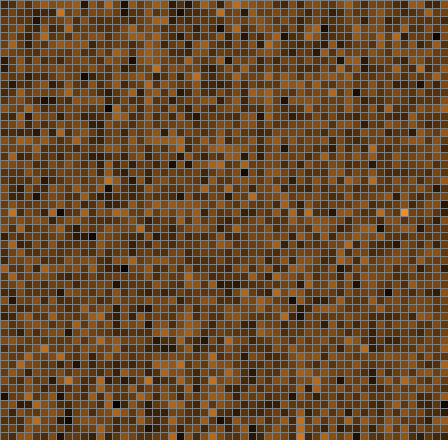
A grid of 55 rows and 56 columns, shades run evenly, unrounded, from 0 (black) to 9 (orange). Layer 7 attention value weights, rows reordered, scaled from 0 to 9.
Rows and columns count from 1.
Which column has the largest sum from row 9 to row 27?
34
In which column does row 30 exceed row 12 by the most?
45
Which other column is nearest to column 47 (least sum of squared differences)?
32
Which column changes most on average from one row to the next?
8
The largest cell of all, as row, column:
27, 51
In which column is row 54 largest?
38
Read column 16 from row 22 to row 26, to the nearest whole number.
2 3 3 3 3
